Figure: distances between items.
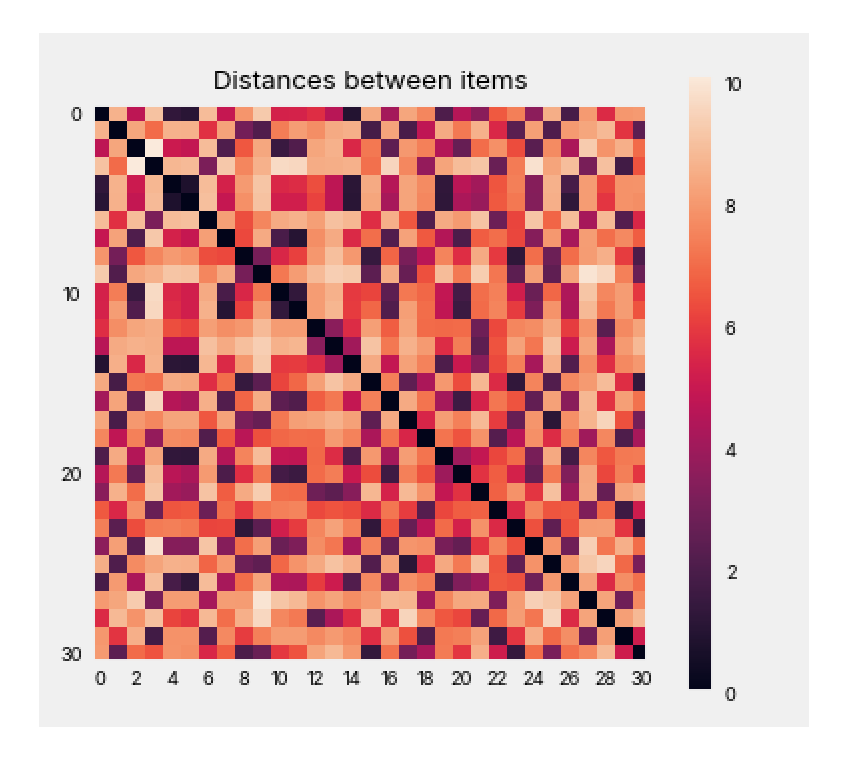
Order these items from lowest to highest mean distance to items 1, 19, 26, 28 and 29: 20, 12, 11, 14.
14, 20, 12, 11
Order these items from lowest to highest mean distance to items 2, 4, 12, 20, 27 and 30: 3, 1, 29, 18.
18, 29, 1, 3
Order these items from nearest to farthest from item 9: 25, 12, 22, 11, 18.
25, 18, 22, 11, 12
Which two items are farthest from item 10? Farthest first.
3, 27
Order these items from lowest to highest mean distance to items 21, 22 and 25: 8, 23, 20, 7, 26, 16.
23, 8, 26, 20, 16, 7
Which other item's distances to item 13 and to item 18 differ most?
6
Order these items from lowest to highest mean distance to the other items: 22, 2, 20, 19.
20, 19, 22, 2
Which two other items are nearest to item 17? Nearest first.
25, 1
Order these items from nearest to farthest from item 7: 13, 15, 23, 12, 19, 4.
19, 4, 23, 15, 12, 13
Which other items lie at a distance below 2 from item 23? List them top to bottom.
8, 15, 30
